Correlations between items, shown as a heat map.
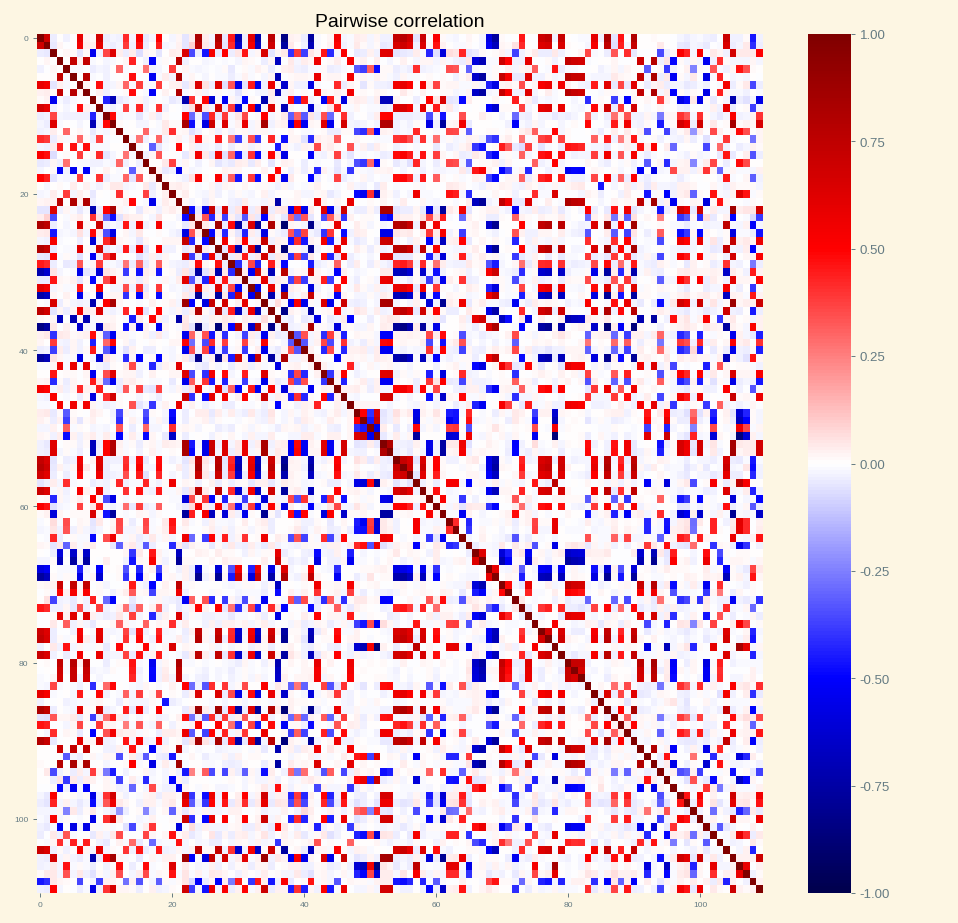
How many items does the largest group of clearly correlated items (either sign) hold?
34
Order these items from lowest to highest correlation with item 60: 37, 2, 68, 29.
37, 68, 2, 29
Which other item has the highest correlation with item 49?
51
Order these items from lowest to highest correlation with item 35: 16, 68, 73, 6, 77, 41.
41, 68, 16, 73, 6, 77
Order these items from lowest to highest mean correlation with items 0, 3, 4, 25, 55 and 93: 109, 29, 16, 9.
109, 16, 29, 9
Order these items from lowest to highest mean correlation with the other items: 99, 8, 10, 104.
8, 99, 10, 104
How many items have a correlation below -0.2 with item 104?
7
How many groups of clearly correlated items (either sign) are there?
5
